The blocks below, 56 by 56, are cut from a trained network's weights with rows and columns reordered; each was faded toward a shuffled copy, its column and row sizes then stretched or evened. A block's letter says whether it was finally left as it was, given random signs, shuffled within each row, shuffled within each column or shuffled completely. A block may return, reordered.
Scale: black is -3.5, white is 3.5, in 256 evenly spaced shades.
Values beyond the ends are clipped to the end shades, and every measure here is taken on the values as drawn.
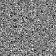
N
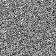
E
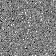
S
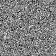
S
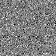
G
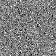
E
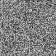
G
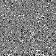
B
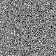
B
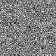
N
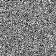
G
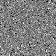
S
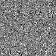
B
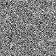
E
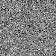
G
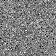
S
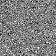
G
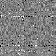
N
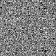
N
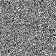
E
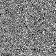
E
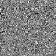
N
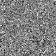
B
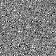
G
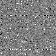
B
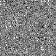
N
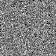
E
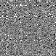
N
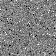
S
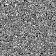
G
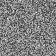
S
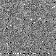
B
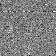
G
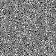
E
